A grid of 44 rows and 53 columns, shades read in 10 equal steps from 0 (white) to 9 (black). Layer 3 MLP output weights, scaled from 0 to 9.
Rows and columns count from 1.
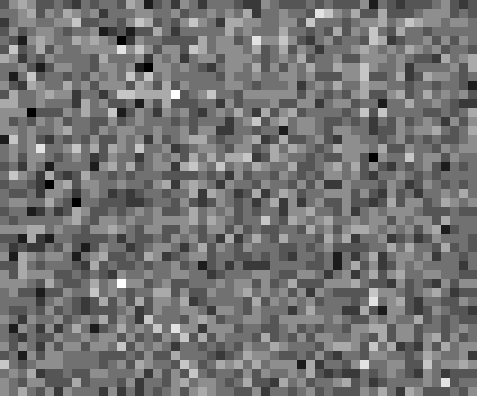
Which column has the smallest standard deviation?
51
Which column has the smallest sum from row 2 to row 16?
41
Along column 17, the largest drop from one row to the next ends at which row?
9
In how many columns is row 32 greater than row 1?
10
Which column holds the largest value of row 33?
5
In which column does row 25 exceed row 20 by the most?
2
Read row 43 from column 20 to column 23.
4 3 5 4
